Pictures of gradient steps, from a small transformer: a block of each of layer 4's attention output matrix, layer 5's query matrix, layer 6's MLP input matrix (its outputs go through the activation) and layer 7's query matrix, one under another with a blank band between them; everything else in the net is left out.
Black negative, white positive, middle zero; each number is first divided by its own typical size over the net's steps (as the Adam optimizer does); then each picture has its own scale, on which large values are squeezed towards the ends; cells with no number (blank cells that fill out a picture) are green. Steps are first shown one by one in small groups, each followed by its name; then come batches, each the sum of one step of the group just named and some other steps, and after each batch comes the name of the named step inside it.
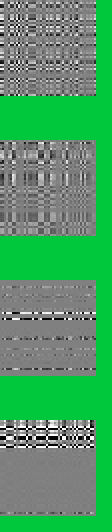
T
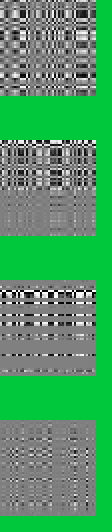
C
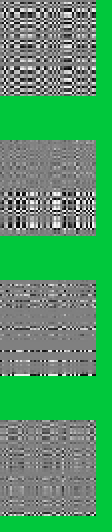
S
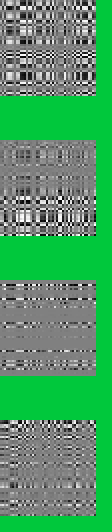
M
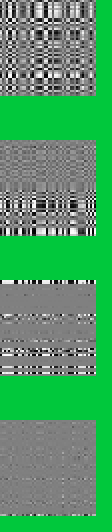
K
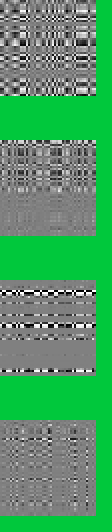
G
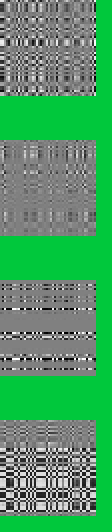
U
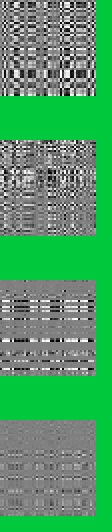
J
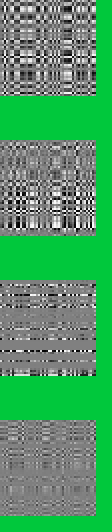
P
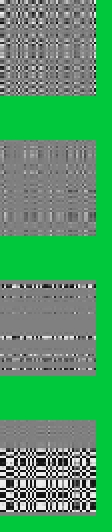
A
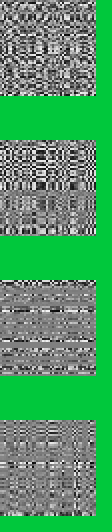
J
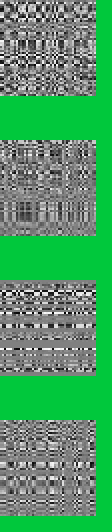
G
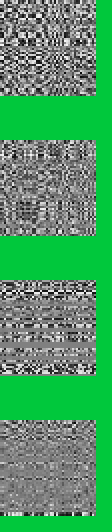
G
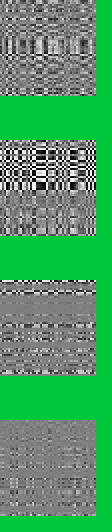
G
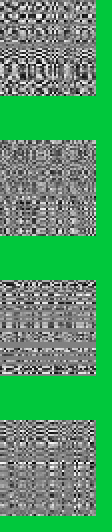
M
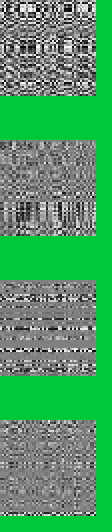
S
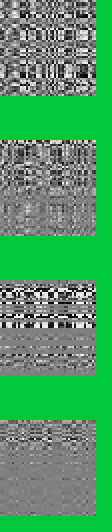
C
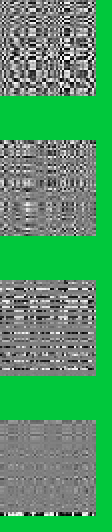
J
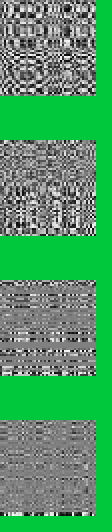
P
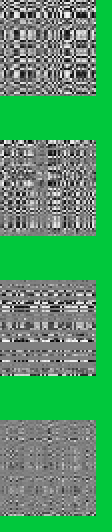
S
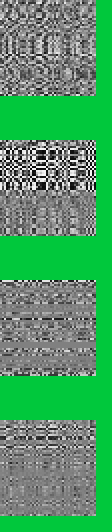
T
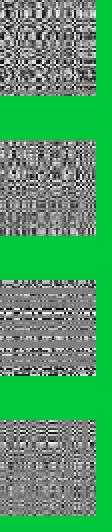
K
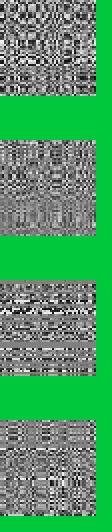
U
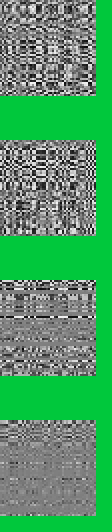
P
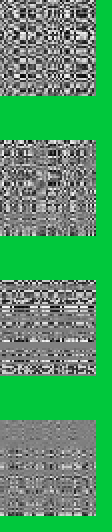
C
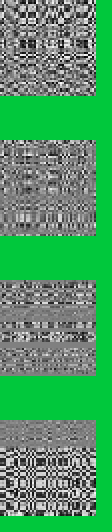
A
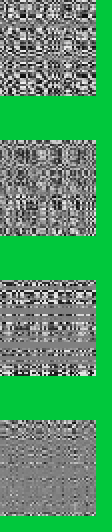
C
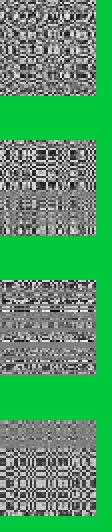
A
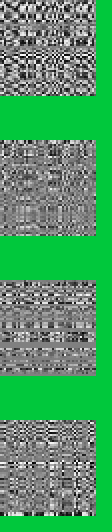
M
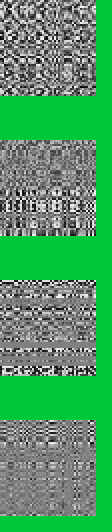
P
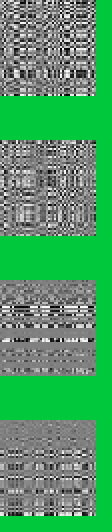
J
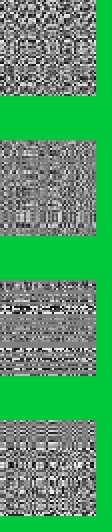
U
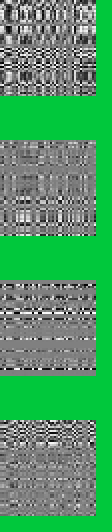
M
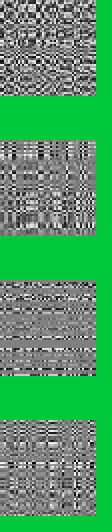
S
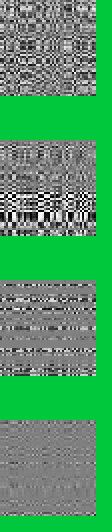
M
